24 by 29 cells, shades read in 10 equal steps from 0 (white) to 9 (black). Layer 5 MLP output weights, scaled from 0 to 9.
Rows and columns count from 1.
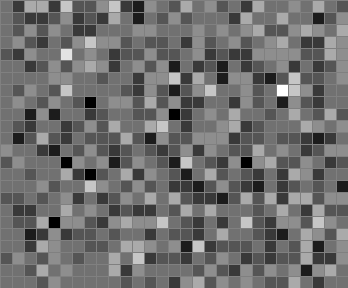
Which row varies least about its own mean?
24
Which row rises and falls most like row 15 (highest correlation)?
9
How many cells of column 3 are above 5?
12
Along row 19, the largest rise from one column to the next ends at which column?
5
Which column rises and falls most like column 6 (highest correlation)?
25
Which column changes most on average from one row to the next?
15
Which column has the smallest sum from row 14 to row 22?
26
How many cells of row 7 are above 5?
9
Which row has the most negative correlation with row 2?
14
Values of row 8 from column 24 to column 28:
0 2 4 7 5
